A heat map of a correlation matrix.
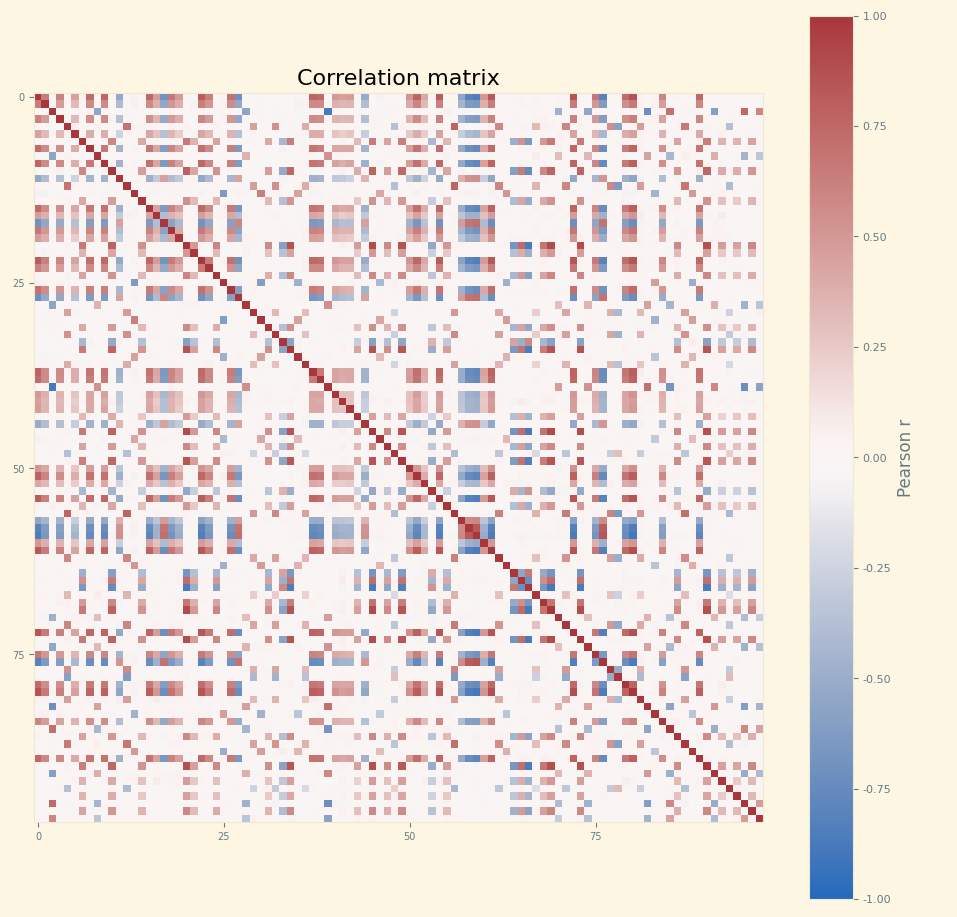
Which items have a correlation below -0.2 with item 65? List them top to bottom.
33, 53, 64, 66
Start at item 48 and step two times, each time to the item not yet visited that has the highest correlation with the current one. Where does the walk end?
93
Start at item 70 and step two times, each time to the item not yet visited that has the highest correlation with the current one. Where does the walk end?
82
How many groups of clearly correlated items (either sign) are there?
5
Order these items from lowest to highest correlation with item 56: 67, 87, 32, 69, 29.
69, 67, 29, 32, 87
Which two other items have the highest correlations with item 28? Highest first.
39, 82
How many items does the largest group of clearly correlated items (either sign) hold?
38
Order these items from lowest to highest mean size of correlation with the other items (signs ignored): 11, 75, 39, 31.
39, 31, 11, 75
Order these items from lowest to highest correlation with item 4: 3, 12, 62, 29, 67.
3, 67, 29, 62, 12
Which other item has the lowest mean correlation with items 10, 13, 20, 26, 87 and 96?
66
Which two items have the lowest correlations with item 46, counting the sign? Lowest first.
25, 83
